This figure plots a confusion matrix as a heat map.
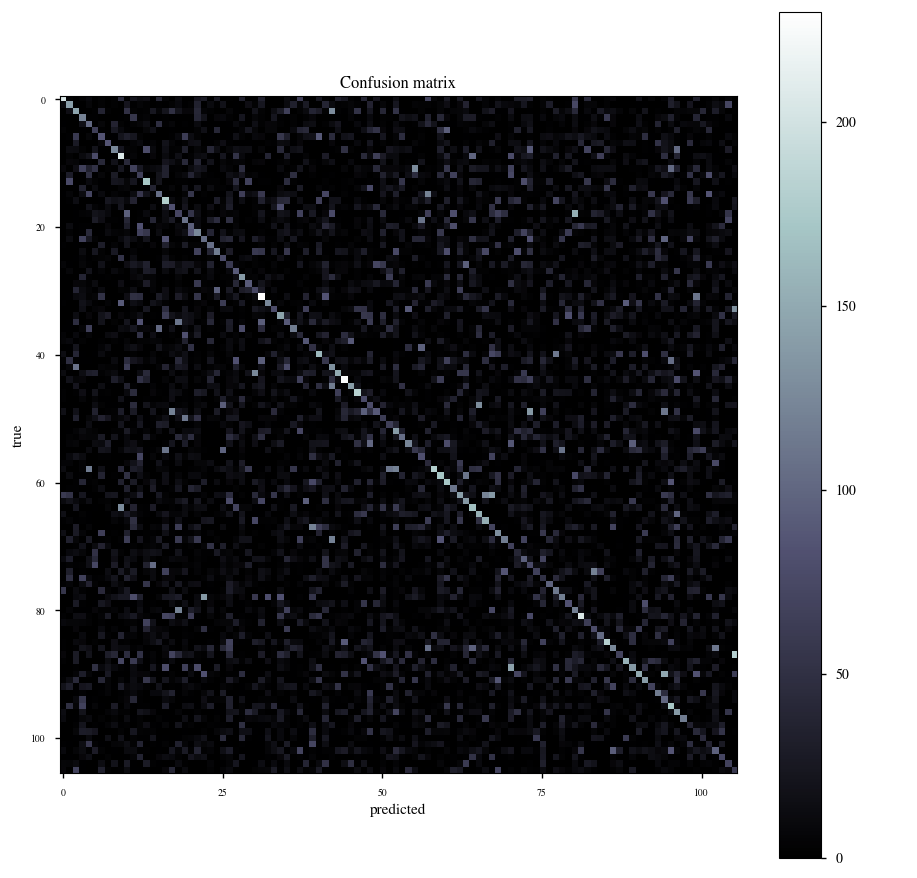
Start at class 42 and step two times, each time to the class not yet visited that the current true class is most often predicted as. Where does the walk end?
35
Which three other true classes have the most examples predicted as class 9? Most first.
64, 32, 88
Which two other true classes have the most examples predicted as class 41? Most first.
31, 15
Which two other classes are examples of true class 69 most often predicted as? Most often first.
42, 59
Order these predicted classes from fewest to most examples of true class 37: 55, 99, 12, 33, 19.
33, 55, 99, 12, 19
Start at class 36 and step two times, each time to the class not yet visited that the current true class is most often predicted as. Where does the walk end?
57
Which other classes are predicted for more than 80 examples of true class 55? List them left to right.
16, 25, 78
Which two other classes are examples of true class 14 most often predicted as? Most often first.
48, 85
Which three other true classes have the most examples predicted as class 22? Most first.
78, 90, 83
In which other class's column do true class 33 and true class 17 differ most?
105
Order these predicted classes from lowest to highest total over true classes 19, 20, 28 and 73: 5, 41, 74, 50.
74, 50, 5, 41
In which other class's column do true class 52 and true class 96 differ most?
99
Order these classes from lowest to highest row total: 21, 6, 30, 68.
68, 30, 6, 21
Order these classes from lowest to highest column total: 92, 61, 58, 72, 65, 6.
58, 92, 61, 6, 65, 72
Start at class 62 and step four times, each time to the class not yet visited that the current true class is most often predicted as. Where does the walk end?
12
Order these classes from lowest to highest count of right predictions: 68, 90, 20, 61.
20, 61, 68, 90
